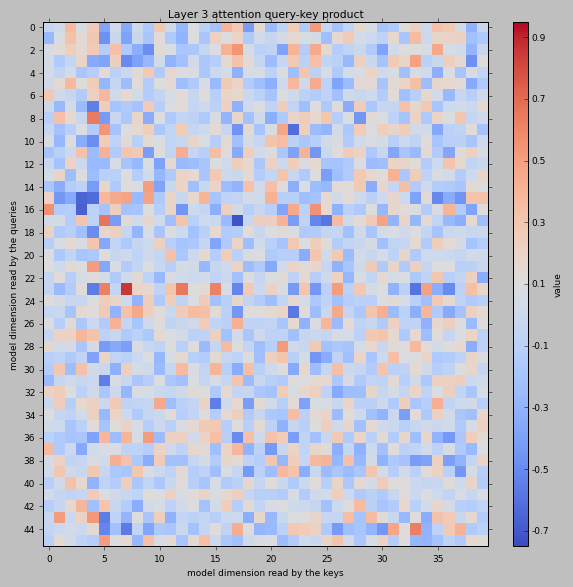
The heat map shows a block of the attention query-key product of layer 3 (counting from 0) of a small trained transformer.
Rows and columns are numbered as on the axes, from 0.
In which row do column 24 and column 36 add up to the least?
23
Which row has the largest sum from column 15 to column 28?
2
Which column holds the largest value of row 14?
9
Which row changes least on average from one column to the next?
41
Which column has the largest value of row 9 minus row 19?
5
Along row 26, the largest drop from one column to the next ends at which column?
26
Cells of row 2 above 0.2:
8
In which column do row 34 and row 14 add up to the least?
29
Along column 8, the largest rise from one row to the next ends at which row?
25
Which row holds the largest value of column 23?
11
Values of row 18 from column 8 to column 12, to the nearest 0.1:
-0.3 0.1 -0.2 0.1 0
